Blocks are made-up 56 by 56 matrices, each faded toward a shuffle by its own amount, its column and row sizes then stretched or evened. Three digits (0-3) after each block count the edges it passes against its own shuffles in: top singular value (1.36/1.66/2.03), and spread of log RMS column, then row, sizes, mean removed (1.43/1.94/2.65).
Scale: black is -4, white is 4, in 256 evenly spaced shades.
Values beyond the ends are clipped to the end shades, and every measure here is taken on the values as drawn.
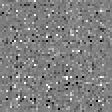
0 1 1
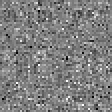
2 1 1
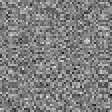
3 0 0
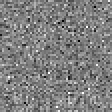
2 0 0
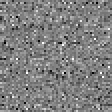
1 1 1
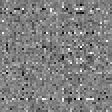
2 1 2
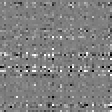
2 2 3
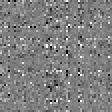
1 3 2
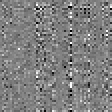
3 3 1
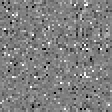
2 1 0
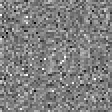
2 0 0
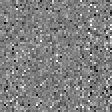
2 2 0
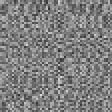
3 2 0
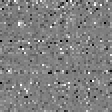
1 0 2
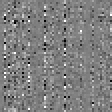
1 3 1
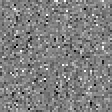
0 1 0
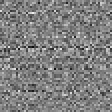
3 0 3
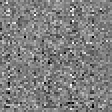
1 2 1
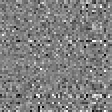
3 1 2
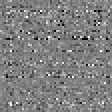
0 0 3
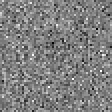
2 0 0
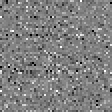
2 0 1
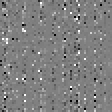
1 3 0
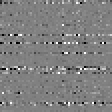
1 1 3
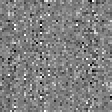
1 2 1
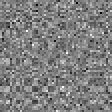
3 0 0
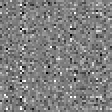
3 2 1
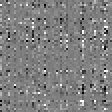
1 3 2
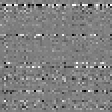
3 1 3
